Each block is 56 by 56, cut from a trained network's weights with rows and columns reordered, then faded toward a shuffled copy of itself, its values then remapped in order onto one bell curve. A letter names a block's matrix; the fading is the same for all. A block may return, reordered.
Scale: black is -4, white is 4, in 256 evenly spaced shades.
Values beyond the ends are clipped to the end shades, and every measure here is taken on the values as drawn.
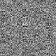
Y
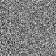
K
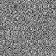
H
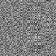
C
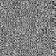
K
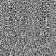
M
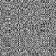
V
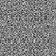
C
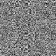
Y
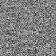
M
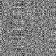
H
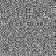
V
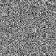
M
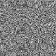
M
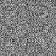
M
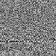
Y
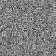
Y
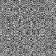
C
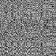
K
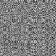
C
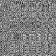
K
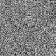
H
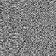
M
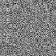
M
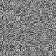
C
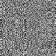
C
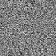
H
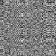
K
